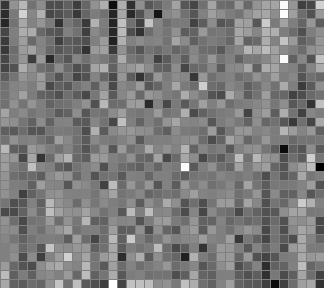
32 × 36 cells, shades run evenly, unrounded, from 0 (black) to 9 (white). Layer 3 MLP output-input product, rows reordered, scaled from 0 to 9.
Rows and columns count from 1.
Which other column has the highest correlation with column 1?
13
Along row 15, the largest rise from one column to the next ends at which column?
11
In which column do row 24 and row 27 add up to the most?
15
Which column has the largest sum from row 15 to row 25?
35
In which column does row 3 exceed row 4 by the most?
17
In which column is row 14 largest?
14
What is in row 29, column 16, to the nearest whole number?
6
